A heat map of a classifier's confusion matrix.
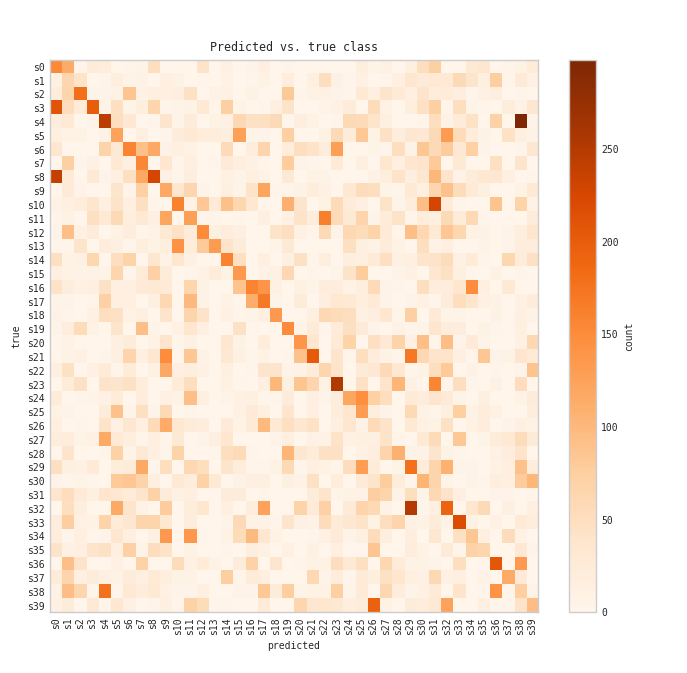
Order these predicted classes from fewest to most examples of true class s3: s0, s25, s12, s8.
s25, s12, s8, s0
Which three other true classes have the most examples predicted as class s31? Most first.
s10, s23, s8
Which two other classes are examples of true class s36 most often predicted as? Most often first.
s38, s1
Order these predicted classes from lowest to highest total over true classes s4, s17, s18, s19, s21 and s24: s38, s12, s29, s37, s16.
s37, s12, s16, s29, s38
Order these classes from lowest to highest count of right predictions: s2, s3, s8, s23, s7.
s7, s2, s3, s8, s23
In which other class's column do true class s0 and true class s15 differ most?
s1
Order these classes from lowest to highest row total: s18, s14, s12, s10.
s18, s14, s12, s10
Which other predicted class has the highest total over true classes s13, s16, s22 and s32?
s17
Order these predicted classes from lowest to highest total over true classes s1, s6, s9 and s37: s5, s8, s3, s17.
s3, s5, s8, s17
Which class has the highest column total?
s31
